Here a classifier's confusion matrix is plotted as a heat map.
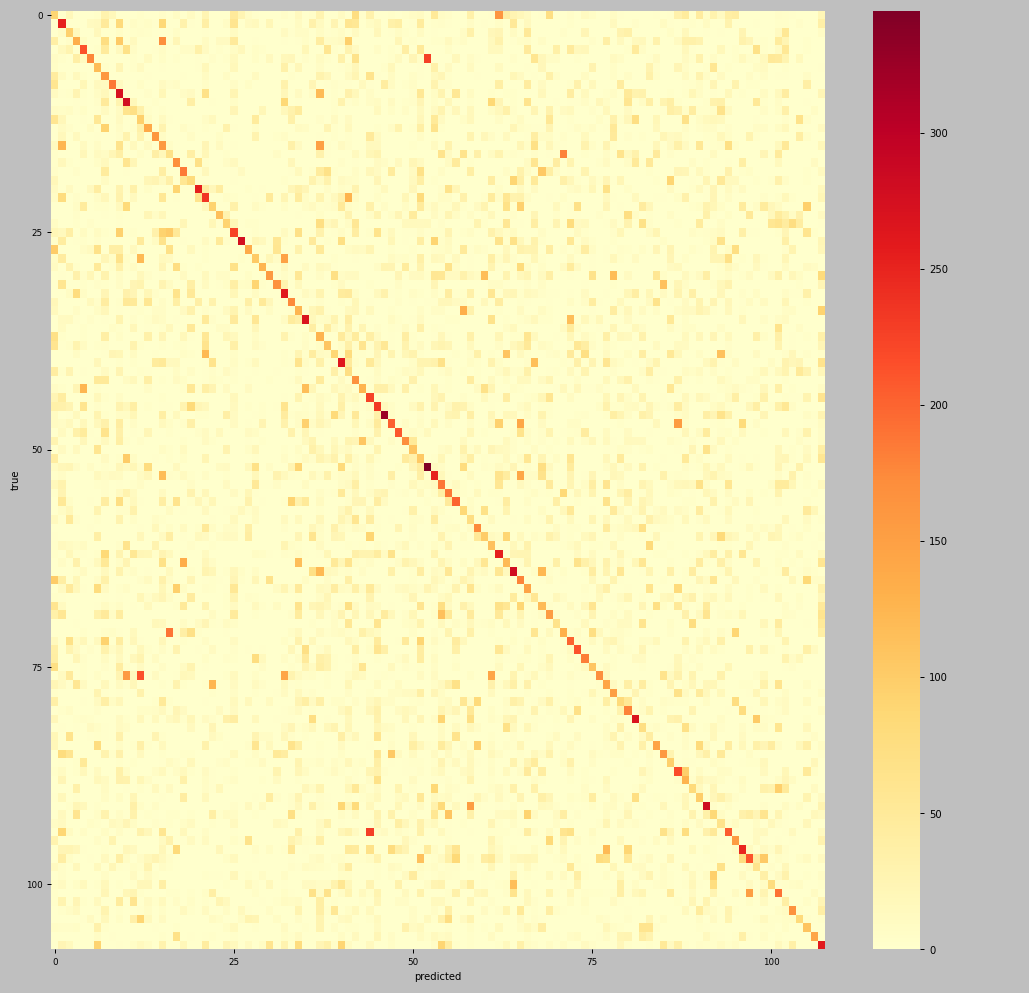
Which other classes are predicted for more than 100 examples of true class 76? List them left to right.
10, 12, 32, 61
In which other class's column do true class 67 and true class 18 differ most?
68
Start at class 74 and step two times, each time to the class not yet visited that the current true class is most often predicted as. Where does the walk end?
32
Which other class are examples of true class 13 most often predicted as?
7
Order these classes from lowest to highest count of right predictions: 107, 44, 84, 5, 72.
84, 5, 72, 44, 107
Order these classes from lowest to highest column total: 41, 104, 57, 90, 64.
104, 57, 90, 64, 41
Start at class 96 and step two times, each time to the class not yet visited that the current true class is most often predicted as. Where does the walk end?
22
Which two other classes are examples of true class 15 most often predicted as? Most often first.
37, 1
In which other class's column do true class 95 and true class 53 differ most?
65
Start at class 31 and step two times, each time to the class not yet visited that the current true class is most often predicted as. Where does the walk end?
47
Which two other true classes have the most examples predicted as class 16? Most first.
71, 25
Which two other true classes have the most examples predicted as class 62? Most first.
0, 47
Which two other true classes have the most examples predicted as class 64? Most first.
100, 19
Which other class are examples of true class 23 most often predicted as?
80
